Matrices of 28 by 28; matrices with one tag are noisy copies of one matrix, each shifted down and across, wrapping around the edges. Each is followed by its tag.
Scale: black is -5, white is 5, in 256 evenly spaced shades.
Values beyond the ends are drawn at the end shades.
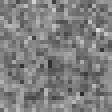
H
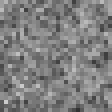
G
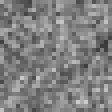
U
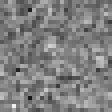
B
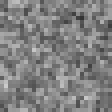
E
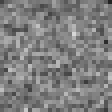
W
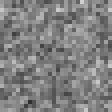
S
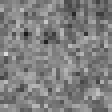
H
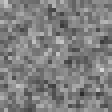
E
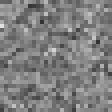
S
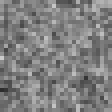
H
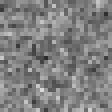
W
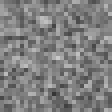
B
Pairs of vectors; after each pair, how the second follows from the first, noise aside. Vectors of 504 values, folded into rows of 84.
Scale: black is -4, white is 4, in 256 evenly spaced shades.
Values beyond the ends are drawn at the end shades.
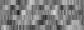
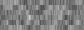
reversed, shrunk.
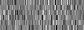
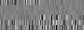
partly zeroed.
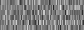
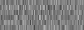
reversed, shrunk.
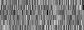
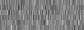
wrapped around, negated, shrunk.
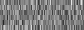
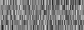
reversed, negated.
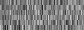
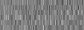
wrapped around, negated, shrunk.
